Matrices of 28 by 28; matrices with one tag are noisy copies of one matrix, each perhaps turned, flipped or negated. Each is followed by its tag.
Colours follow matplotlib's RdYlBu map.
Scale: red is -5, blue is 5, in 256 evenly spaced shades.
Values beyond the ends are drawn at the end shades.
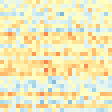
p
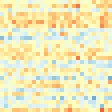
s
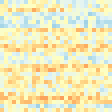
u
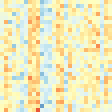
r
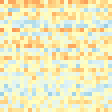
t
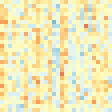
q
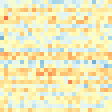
q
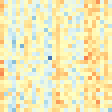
s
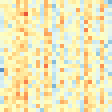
t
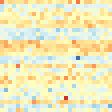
r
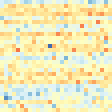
s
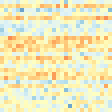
p
